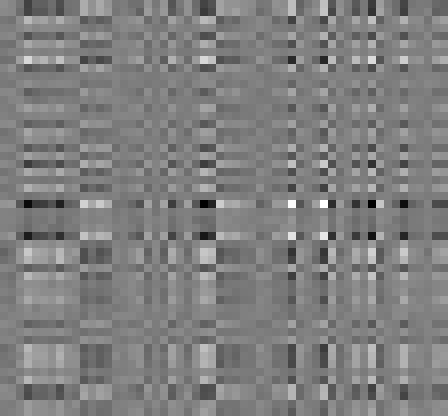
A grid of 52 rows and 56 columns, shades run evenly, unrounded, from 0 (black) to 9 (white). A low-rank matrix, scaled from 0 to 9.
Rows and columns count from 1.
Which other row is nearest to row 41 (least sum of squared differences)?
16
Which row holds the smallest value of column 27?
26
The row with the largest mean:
8
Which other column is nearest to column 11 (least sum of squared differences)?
13
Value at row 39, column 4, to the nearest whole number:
5
